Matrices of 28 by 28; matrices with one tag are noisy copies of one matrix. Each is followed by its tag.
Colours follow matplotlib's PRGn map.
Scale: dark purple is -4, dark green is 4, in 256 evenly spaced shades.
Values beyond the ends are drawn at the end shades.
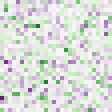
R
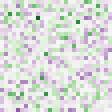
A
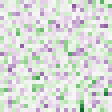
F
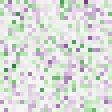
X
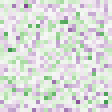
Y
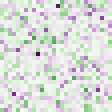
X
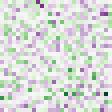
Y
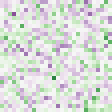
X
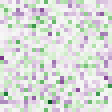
R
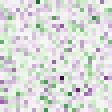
R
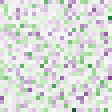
R
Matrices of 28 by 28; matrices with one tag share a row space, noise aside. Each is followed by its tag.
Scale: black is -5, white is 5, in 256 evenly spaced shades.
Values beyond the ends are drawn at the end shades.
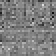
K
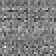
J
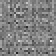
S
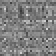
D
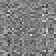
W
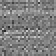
J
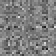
W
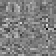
W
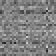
D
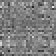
K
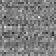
J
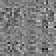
W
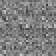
D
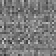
J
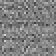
J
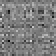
K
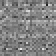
D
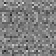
J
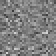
W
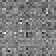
D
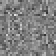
W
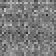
J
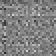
J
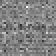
D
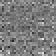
K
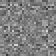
W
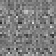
S
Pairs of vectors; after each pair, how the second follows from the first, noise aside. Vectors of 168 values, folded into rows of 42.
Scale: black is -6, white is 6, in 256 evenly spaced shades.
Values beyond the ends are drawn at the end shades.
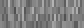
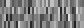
reversed, negated, scaled up.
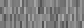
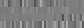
negated, partly zeroed.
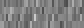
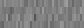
negated, shrunk.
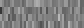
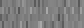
negated, partly zeroed.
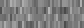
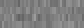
reversed, shrunk.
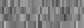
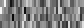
wrapped around, negated, scaled up.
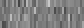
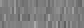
reversed, shrunk.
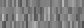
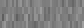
negated, shrunk.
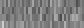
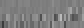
negated, partly zeroed.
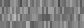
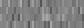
negated, partly zeroed.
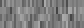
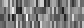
reversed, negated, scaled up.
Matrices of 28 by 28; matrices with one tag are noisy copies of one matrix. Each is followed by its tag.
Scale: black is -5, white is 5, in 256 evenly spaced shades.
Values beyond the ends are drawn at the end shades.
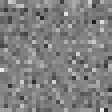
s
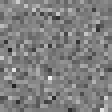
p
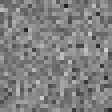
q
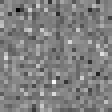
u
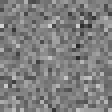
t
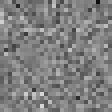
u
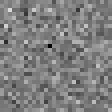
p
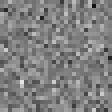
s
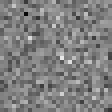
q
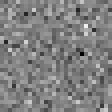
p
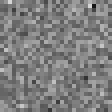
s
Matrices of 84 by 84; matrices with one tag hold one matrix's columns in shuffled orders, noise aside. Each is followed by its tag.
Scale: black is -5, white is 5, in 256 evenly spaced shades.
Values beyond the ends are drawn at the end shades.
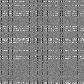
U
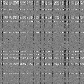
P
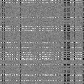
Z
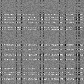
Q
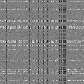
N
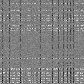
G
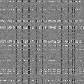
N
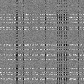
Q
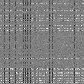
G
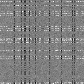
U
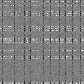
U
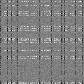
U
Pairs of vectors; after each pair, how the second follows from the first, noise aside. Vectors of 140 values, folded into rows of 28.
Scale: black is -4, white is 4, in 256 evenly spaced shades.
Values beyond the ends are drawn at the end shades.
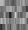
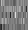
partly zeroed.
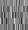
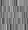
wrapped around, shrunk.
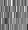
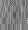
wrapped around, shrunk.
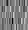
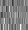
reversed, negated, partly zeroed.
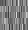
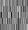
reversed, negated, partly zeroed.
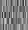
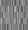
wrapped around, shrunk.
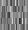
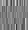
partly zeroed.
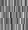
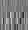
negated, partly zeroed.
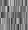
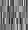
sign-scrambled.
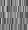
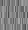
wrapped around, shrunk.
